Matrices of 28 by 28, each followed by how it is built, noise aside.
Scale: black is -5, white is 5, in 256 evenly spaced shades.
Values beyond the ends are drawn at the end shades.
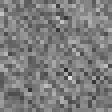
Toeplitz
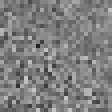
lower triangular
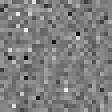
sparse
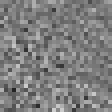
lower triangular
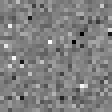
sparse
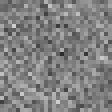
Toeplitz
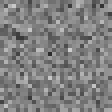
repeating columns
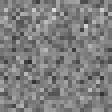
repeating columns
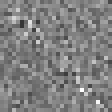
banded
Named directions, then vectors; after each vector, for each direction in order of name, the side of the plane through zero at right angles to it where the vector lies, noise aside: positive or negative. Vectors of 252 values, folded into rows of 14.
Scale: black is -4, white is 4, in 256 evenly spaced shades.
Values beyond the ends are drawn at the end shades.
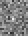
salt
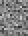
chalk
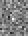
negative, positive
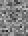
positive, negative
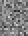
positive, negative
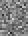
negative, positive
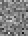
positive, positive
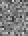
negative, negative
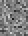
positive, negative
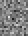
positive, negative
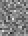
negative, positive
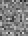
negative, negative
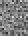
positive, positive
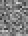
negative, positive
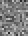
negative, negative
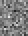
positive, negative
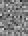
negative, negative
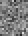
negative, negative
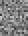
positive, positive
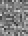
negative, negative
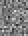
negative, positive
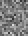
negative, negative
